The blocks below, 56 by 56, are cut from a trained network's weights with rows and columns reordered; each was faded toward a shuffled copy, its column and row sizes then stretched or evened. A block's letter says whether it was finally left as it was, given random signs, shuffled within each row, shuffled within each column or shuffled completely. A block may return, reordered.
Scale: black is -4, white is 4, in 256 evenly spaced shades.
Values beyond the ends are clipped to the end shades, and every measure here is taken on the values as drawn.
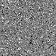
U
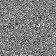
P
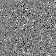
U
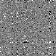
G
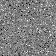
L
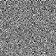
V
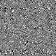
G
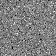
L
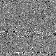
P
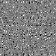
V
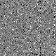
U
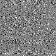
G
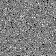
L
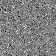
L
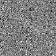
G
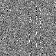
U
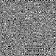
V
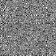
G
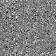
U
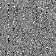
U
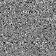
P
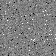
L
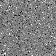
L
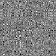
V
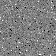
L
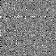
V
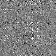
G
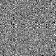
V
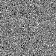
U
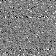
P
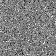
L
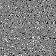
P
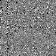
G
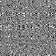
V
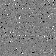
P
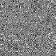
V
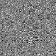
V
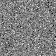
L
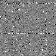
V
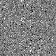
U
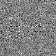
G
